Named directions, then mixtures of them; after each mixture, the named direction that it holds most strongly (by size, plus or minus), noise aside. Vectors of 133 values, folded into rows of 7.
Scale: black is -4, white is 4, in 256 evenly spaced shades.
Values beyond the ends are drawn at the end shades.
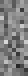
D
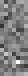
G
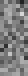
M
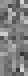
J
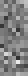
G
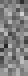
M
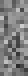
D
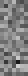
G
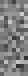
D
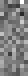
M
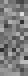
M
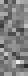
G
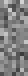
J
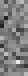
G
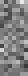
M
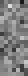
J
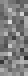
M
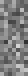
D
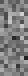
D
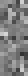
J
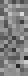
M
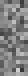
J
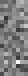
G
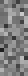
M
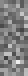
G
